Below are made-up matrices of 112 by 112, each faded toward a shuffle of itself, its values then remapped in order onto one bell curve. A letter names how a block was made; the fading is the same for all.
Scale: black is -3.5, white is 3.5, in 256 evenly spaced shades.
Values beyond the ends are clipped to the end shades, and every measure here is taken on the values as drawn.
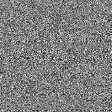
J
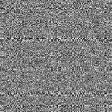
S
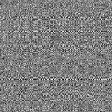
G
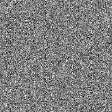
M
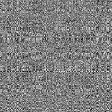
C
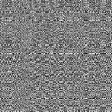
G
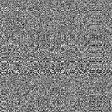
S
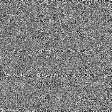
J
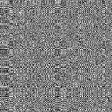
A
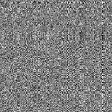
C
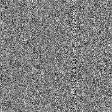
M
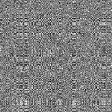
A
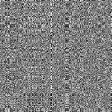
C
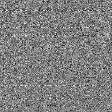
J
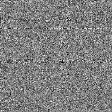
J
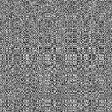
A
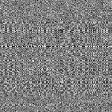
G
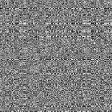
G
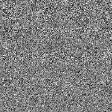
J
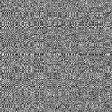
A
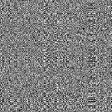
C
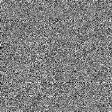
J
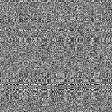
G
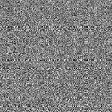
S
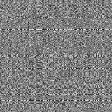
S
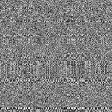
S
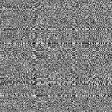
G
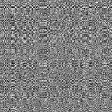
A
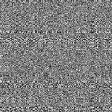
S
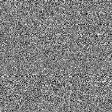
J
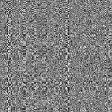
C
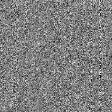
M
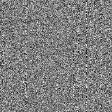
M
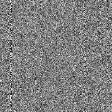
M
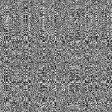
C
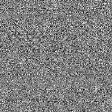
J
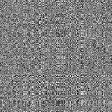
C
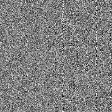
M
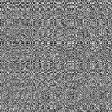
A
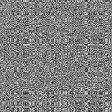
A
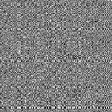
A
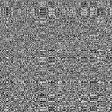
G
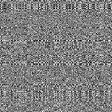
G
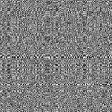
G
